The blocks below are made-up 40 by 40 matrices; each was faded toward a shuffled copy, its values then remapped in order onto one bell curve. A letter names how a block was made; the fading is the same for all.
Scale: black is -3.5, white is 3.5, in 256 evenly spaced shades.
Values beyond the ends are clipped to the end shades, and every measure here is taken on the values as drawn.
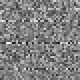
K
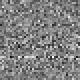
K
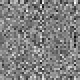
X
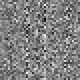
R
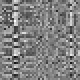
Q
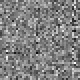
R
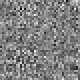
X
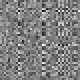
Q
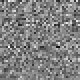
K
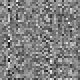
X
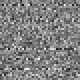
K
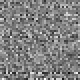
K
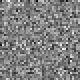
K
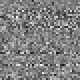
K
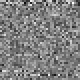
K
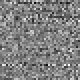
K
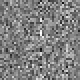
R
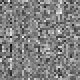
X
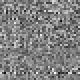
K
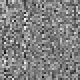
R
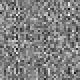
X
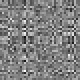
Q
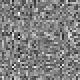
X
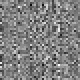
X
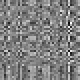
Q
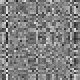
Q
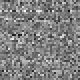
K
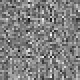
X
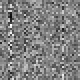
R
